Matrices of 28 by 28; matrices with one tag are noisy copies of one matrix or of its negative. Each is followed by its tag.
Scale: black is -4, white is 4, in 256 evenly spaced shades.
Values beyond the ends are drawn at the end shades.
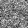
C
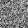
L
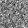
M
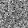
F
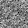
C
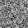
L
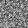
M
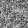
C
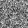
C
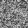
C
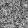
L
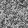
C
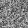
L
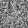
F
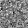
M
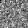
M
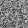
M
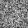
F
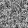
L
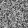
M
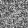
F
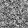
L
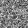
C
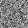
M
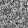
L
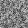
M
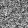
L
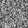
M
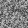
C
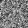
M
